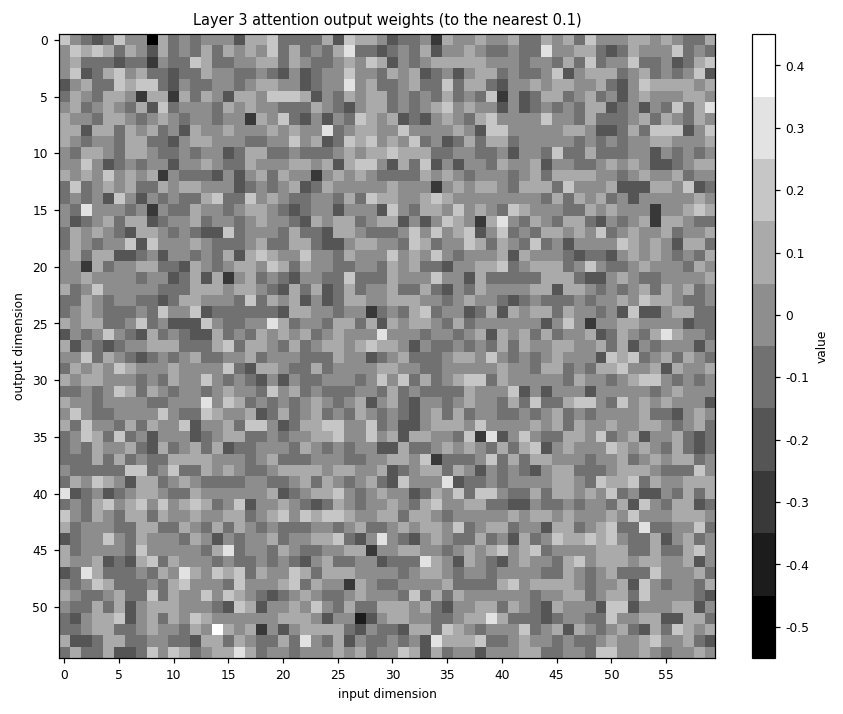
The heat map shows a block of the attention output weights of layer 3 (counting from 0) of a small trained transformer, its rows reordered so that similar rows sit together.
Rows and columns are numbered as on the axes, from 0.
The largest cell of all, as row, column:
52, 14
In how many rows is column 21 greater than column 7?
23
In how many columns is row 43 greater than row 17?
22
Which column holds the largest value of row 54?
16
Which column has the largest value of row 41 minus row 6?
53
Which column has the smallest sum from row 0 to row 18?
10
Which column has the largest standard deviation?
8
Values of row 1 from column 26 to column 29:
0.3 -0.1 -0.1 -0.2
